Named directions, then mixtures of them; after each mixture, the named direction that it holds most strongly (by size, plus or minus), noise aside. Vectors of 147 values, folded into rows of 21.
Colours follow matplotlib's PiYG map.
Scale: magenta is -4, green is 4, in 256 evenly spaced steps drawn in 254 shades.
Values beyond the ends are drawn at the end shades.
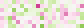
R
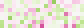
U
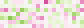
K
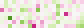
U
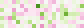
R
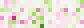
K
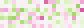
K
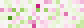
K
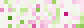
U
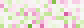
U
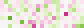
U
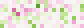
R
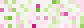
R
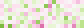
U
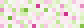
R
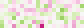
U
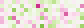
R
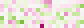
U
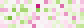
K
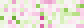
R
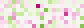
R
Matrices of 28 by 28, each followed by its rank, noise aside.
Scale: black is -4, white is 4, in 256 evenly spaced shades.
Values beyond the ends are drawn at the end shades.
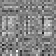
three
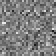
six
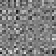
three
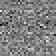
six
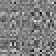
three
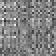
three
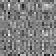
three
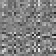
three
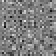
five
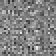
five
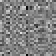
four
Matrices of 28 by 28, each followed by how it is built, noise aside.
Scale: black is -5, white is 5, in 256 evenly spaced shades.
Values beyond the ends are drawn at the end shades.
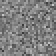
noise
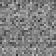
repeating columns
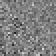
lower triangular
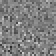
lower triangular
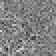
lower triangular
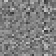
low rank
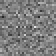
low rank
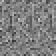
repeating columns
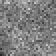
smooth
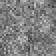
smooth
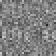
low rank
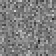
noise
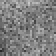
smooth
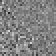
lower triangular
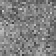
smooth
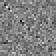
diagonal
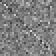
diagonal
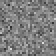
noise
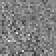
lower triangular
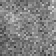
smooth
